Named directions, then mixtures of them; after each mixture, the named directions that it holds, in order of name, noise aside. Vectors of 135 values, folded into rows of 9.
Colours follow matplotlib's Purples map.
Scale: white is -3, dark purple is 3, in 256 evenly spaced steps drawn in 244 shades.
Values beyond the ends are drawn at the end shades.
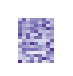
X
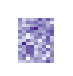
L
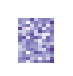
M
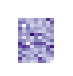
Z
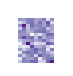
Z.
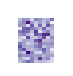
M.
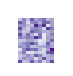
M, X.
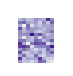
Z.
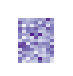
L, X, Z.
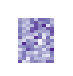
L, M, X.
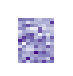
L, M, X.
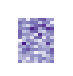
L, X.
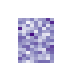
M, Z.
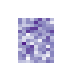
L.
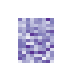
L, X, Z.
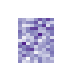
L, X, Z.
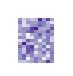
L.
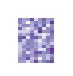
M.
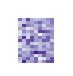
M, X, Z.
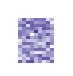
M, X, Z.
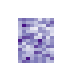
L, X.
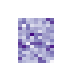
Z.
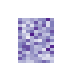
L, M, Z.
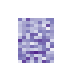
X.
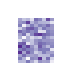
L, M, Z.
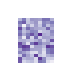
X, Z.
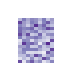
X.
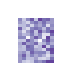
L, M.
